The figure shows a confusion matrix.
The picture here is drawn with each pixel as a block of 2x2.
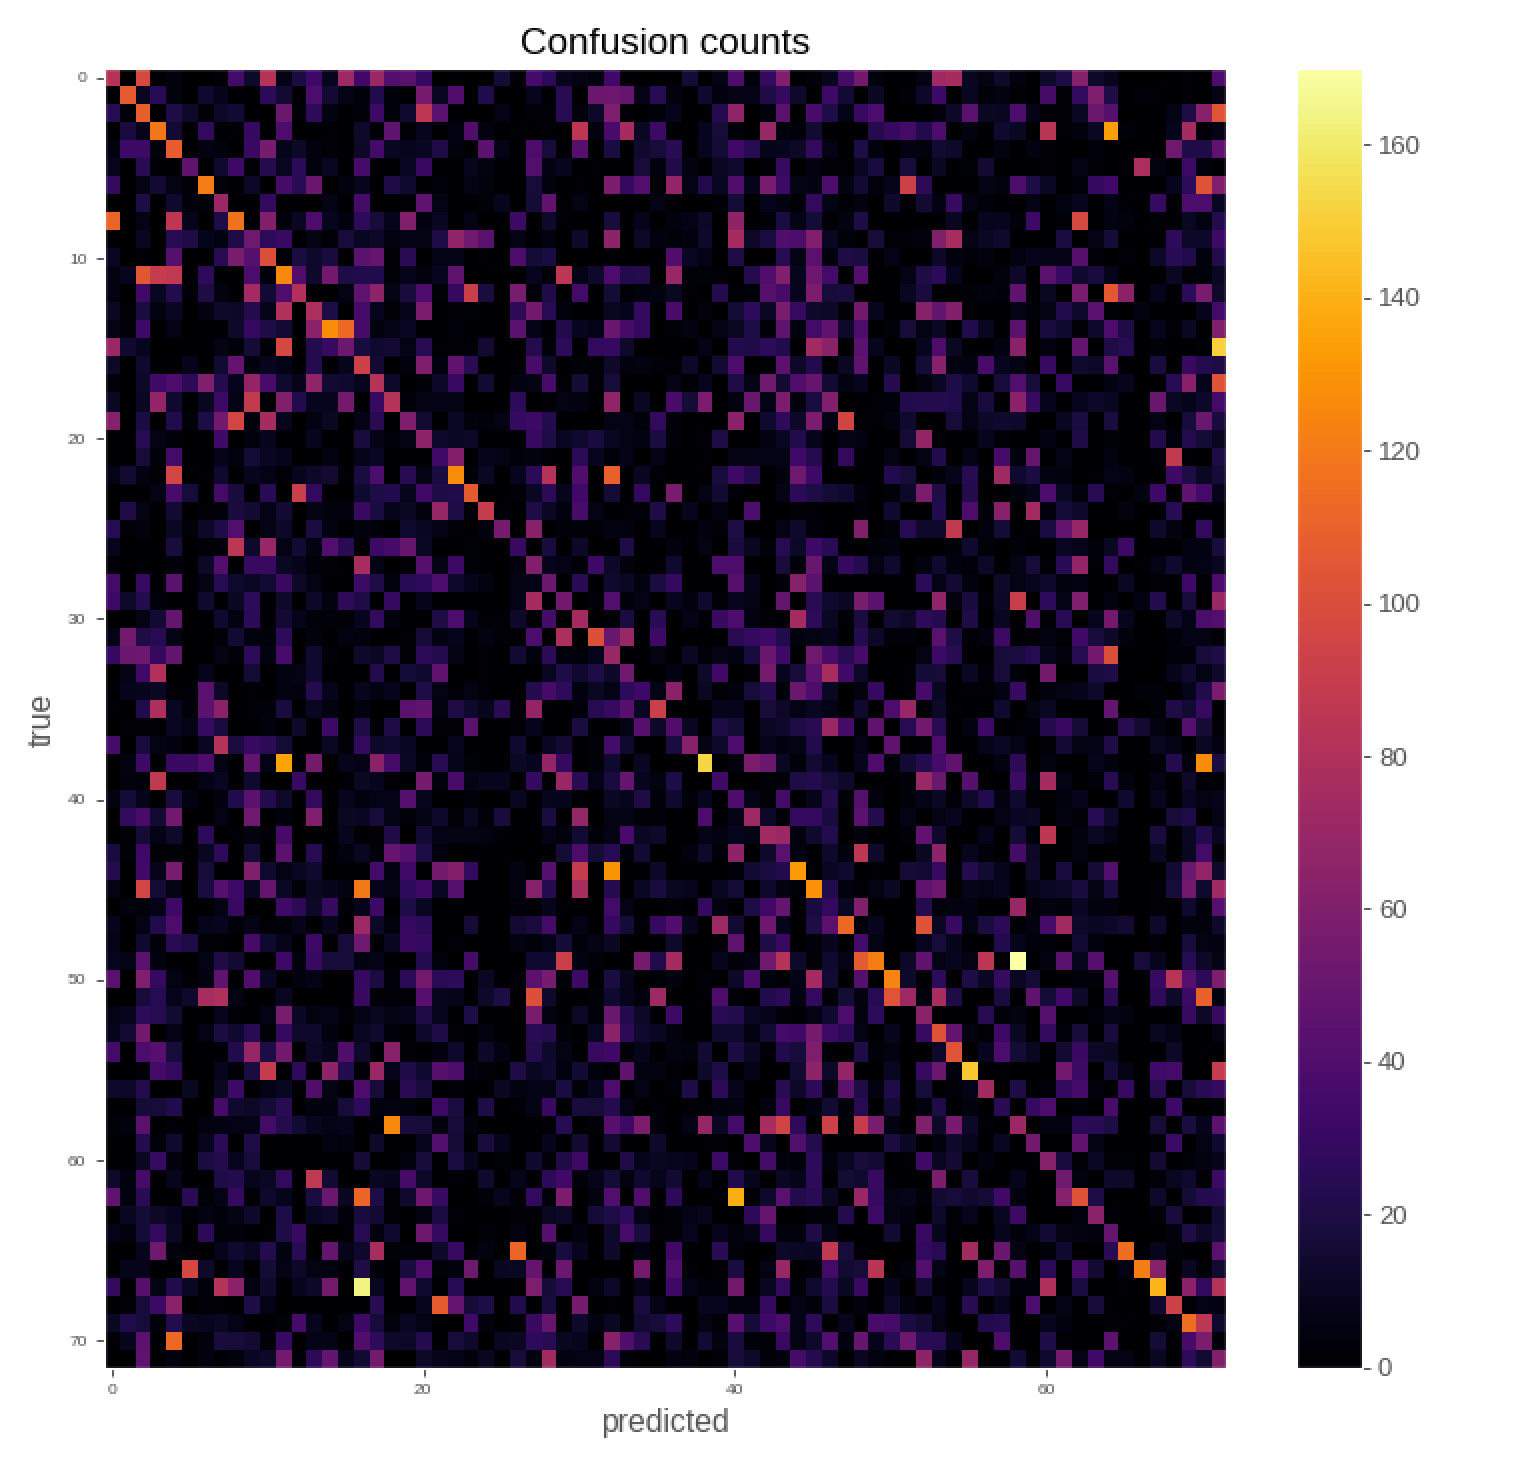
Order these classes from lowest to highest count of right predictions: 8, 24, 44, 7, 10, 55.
7, 24, 10, 8, 44, 55
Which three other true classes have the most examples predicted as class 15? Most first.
14, 0, 18
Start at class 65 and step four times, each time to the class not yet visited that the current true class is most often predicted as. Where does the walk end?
2
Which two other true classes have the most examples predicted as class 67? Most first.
66, 18
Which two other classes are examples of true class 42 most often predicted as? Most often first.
60, 43
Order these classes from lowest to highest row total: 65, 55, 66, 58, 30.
30, 65, 66, 55, 58
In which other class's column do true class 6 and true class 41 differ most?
70
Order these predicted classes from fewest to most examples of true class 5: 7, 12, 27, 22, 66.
22, 7, 12, 27, 66
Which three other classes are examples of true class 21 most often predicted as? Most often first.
68, 22, 59
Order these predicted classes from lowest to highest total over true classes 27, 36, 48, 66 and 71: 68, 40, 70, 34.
68, 70, 34, 40
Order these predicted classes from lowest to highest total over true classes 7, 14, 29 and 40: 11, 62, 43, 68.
68, 11, 62, 43
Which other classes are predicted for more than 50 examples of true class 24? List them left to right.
21, 57, 59
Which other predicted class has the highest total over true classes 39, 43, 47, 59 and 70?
52
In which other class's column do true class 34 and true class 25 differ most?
54
